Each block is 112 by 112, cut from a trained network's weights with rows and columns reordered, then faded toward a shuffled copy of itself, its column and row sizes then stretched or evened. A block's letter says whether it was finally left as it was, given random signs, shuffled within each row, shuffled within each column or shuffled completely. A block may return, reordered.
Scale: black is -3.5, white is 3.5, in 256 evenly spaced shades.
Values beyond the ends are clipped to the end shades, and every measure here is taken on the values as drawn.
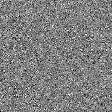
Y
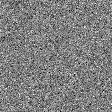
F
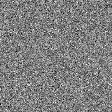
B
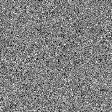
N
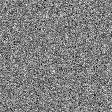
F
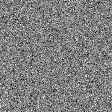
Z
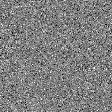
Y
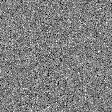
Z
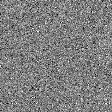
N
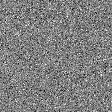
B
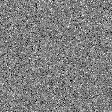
Z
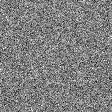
F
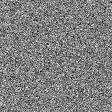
F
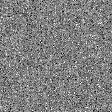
Z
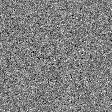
B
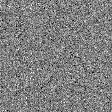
Z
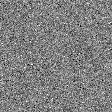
B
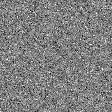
F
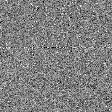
N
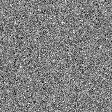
Z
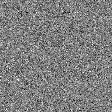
N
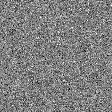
Z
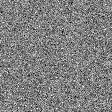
F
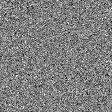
N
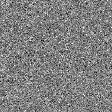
Y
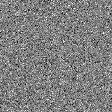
Y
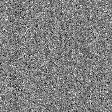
Z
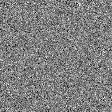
N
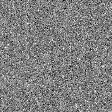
Z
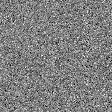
Z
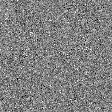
N
